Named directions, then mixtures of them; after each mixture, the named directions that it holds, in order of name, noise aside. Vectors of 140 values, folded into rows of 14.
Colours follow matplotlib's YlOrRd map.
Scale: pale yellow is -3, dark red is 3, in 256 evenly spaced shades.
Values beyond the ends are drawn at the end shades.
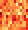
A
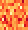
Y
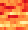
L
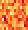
Y.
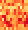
L, Y.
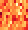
A.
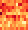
A, L.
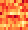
A, L, Y.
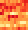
L.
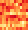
A, L, Y.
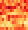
L, Y.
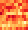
A, L.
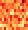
L, Y.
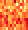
A, L, Y.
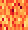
Y.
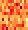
A, Y.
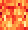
A, L, Y.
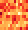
A, L.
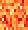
Y.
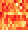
A, L, Y.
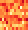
A, L, Y.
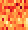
A, L, Y.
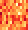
A.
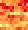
L.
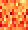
A, L, Y.
